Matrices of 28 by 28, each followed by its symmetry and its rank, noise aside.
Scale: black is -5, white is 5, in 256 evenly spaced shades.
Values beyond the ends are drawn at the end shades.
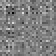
symmetric, rank three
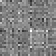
symmetric, rank three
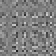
antisymmetric, rank two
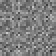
symmetric, rank four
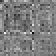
symmetric, rank two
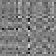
no symmetry, rank two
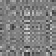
no symmetry, rank two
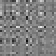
antisymmetric, rank two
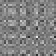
symmetric, rank two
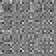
symmetric, rank three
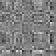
antisymmetric, rank two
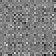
symmetric, rank three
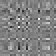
no symmetry, rank two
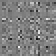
no symmetry, rank three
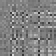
no symmetry, rank two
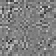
antisymmetric, rank four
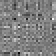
antisymmetric, rank two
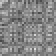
symmetric, rank three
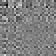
no symmetry, rank three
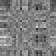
no symmetry, rank two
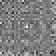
symmetric, rank four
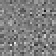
antisymmetric, rank four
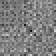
symmetric, rank three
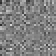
no symmetry, rank four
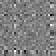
antisymmetric, rank two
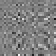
antisymmetric, rank two
